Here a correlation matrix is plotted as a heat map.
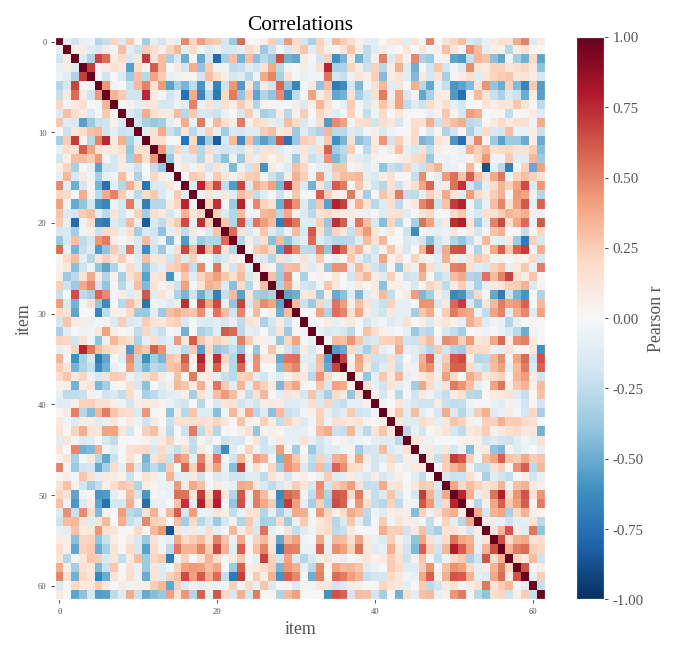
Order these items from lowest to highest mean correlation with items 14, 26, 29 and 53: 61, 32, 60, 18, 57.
32, 60, 57, 61, 18
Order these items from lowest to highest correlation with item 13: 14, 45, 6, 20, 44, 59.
14, 20, 59, 6, 44, 45
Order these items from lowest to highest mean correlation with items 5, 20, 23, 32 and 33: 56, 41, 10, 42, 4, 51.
10, 4, 41, 42, 51, 56
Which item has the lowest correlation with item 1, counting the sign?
26
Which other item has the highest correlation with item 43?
17
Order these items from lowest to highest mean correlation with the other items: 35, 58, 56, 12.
12, 35, 58, 56
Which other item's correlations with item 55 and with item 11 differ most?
20
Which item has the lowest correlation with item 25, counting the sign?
6
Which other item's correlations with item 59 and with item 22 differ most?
16
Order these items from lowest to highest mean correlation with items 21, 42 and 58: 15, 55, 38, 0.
0, 15, 38, 55
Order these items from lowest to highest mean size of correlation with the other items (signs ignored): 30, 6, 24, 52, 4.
24, 4, 52, 30, 6
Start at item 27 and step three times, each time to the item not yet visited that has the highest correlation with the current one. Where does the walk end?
34
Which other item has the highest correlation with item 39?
21
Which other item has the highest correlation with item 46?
50
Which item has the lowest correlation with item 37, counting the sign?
39
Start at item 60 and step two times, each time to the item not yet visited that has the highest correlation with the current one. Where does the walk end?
57
